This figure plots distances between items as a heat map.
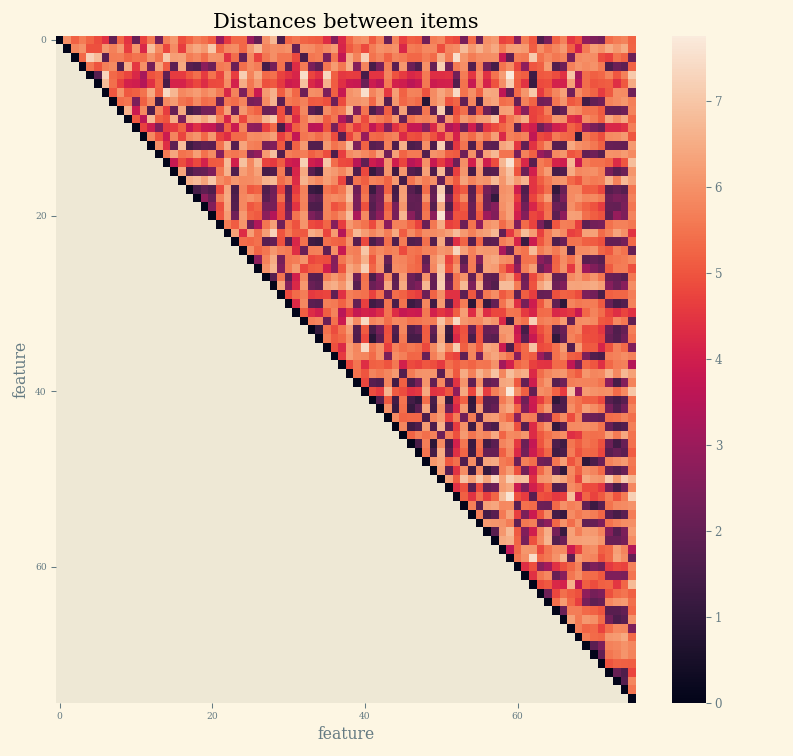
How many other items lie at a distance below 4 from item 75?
9
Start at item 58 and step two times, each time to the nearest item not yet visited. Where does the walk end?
37
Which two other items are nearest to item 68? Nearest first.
11, 37
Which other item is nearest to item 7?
48
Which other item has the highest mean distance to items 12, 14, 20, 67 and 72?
50
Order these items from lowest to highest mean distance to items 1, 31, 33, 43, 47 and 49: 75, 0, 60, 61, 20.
61, 20, 60, 0, 75
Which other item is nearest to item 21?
64
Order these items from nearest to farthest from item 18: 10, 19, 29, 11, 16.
19, 10, 29, 11, 16
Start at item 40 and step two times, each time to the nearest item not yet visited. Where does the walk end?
62
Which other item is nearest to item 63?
0
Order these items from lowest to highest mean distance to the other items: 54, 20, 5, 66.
54, 66, 20, 5
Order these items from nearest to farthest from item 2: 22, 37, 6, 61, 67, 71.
6, 67, 37, 22, 71, 61
